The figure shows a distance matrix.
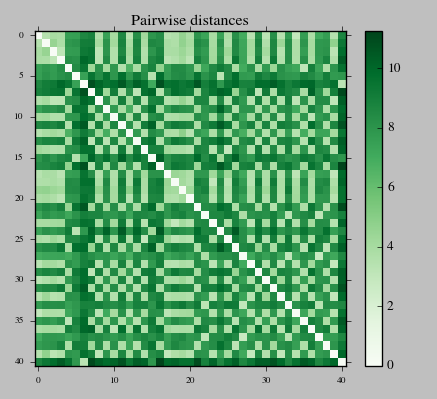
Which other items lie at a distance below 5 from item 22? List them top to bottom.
27, 33, 37
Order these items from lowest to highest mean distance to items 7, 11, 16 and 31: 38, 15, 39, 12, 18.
38, 12, 39, 18, 15
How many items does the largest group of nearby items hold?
20
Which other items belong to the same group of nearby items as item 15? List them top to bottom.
5, 24
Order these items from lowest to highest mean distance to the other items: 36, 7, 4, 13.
36, 4, 13, 7
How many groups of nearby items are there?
5
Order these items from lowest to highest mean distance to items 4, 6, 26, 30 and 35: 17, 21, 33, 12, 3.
21, 12, 17, 3, 33
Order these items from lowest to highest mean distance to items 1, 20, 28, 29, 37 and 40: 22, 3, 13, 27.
3, 27, 22, 13
